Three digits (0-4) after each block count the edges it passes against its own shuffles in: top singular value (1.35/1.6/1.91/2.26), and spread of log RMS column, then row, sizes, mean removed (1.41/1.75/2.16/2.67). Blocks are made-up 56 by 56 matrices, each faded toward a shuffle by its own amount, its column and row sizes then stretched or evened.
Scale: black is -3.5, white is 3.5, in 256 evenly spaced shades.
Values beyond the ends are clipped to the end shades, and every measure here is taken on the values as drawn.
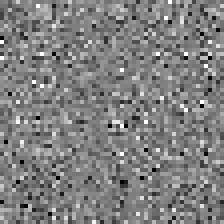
2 1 0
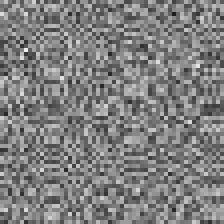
4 1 0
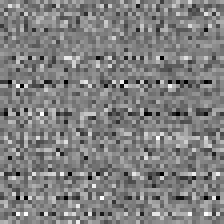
3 0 4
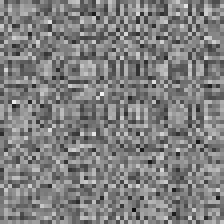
4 1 1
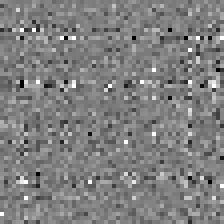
2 2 3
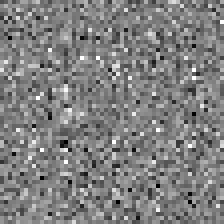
2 1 0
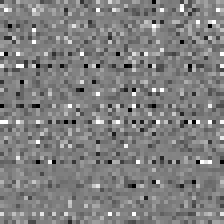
1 1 4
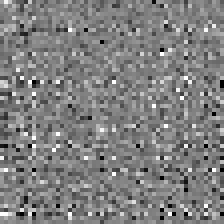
3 2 3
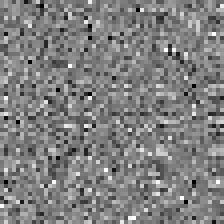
3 1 0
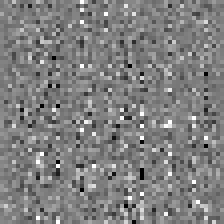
1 3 1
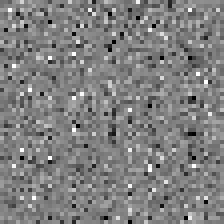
1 2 0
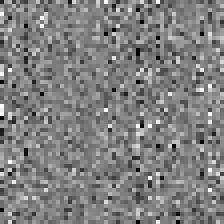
0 4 0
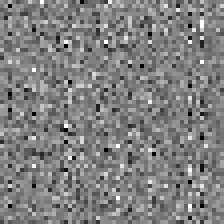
1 3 0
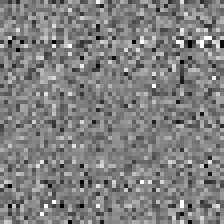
2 2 3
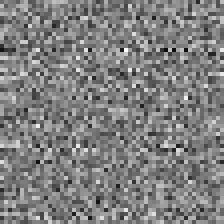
3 0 2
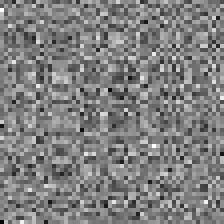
4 0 0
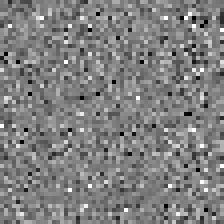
1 1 2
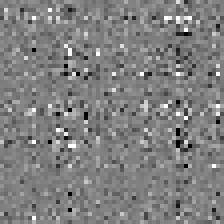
1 3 3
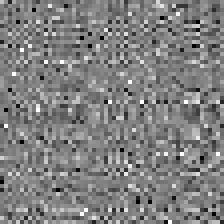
4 0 2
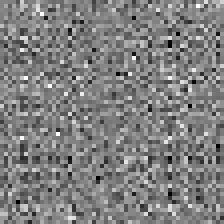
4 2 0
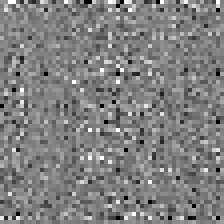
1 2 3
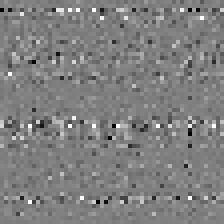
2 0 4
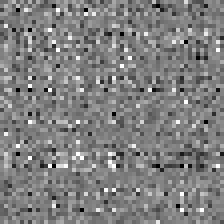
2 1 3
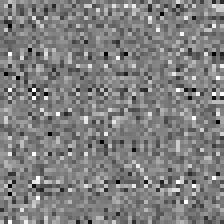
3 2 2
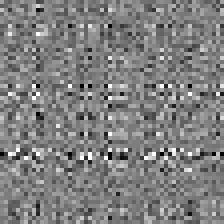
4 3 4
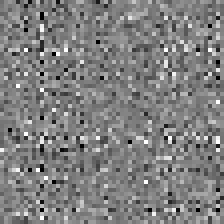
3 3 2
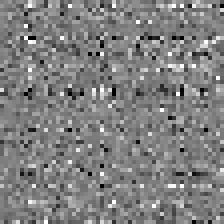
3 2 3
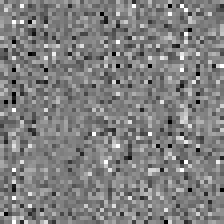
1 3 1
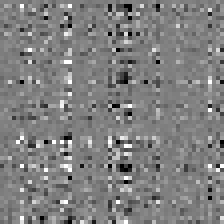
3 4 4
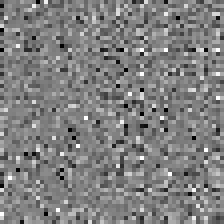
3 2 0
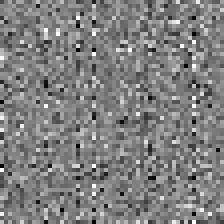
2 3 1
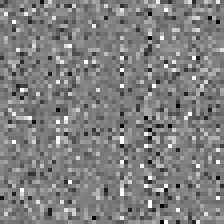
2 3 0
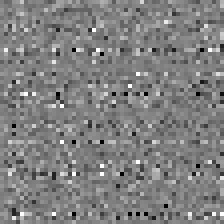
0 1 4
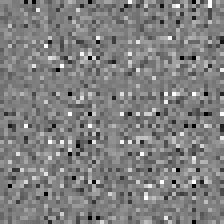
1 2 3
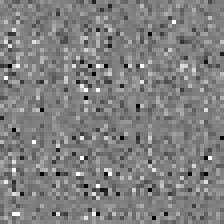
0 2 2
